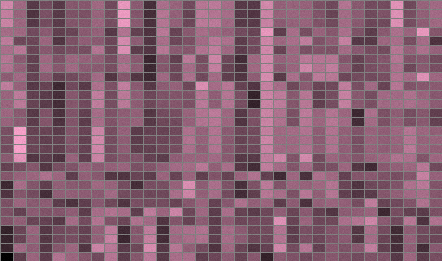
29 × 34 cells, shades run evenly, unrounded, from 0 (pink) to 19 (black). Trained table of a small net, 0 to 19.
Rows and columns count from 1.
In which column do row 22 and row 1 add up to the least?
21
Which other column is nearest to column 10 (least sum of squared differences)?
31
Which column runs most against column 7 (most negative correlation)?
29
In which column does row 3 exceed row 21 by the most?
15
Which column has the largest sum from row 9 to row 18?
5
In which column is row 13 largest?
28
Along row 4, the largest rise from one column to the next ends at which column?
22
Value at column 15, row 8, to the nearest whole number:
6
